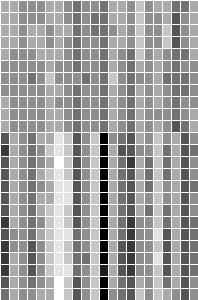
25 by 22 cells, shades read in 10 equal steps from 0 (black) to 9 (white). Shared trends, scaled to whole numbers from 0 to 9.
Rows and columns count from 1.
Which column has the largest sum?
7
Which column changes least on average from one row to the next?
3
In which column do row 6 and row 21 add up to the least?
12
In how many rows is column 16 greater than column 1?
21
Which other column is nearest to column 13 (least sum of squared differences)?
6
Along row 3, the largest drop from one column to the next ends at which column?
20
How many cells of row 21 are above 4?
13
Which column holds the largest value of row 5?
16
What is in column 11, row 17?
7
